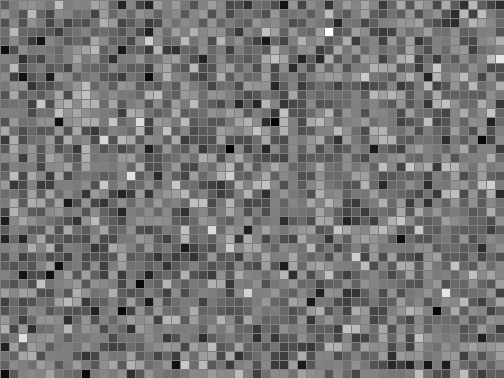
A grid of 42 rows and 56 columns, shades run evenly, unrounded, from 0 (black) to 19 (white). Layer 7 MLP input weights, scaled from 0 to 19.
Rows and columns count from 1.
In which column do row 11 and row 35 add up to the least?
14
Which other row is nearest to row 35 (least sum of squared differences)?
3
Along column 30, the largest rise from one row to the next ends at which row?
15
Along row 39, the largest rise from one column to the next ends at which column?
2
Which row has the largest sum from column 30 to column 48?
26
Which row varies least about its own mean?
18
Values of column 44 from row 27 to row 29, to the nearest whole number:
7 9 12
